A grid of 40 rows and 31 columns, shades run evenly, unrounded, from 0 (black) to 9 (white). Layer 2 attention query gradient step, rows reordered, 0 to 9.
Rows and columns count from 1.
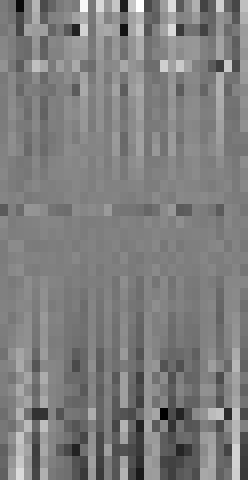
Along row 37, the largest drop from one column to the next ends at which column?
31
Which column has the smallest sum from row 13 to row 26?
28
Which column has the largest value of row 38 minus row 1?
3
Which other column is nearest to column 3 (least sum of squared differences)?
30
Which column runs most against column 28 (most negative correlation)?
6
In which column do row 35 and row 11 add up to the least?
21
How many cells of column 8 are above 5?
1
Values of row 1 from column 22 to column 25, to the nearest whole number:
8 3 5 6
